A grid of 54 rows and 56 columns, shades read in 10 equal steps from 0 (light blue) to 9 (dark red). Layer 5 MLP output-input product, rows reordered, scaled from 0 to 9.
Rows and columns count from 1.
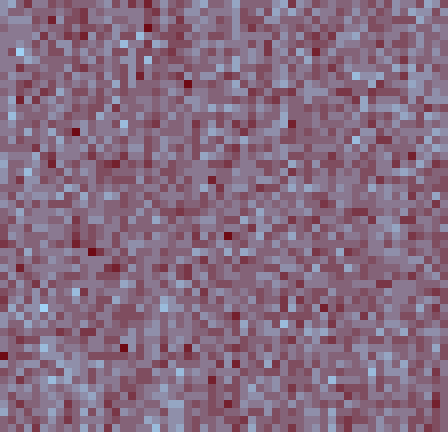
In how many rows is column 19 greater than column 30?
21
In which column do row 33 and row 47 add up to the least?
23
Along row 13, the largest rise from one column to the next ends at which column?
3
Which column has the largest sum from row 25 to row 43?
52
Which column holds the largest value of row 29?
32
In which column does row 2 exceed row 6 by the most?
20
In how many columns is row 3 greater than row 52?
21
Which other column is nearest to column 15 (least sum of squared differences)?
56
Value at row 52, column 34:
3
